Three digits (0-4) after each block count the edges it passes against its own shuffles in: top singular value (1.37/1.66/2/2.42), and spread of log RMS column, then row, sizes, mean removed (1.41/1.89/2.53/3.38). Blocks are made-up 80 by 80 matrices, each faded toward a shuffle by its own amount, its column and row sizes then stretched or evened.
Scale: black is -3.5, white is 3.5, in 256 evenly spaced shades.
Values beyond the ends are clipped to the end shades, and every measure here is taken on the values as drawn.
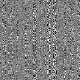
3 4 0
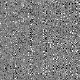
1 3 1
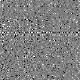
3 1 2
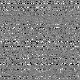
3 1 4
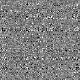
3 2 3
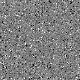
0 2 1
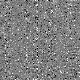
2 2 0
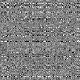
4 1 3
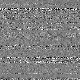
1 0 4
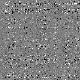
0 2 3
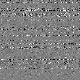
1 1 4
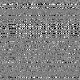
4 0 4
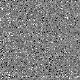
1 2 2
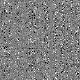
0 3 0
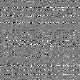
2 2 4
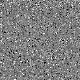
1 1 1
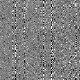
4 4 0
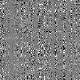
2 4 2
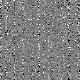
0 4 1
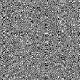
3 2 1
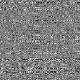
4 1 4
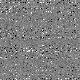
0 1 3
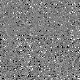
0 2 3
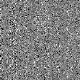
1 3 0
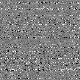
1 0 4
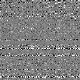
3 1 4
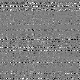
1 1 4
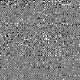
3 2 4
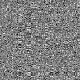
3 1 0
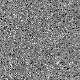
0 1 1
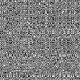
4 0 2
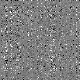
2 3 2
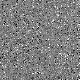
0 2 0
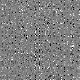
3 3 1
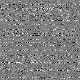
1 0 4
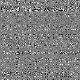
1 3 4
